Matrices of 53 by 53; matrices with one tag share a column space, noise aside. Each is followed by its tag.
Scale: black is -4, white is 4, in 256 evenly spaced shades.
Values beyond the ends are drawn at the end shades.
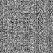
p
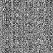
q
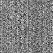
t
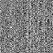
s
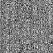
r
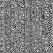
t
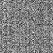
q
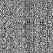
s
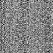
q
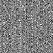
t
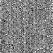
r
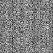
t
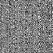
t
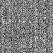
s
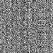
q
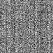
t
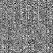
r
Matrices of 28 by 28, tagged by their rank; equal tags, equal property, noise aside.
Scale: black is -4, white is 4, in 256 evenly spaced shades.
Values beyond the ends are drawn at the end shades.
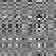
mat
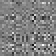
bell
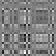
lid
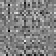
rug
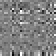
mat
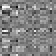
bell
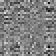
rug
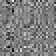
bell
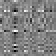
mat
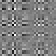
lid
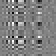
lid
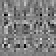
bell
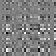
mat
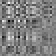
mat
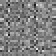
rug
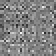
rug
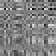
mat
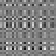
lid
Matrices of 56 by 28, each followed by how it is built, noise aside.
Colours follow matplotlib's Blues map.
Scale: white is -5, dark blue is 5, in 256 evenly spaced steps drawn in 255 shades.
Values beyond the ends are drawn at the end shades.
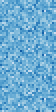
repeating rows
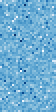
sparse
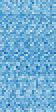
repeating columns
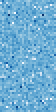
sparse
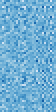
low rank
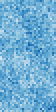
smooth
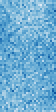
smooth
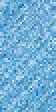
Hankel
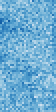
smooth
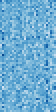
low rank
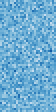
noise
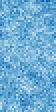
smooth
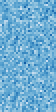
repeating rows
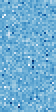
sparse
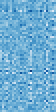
low rank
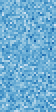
noise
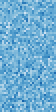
noise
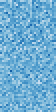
repeating columns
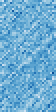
Hankel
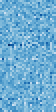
uneven rows
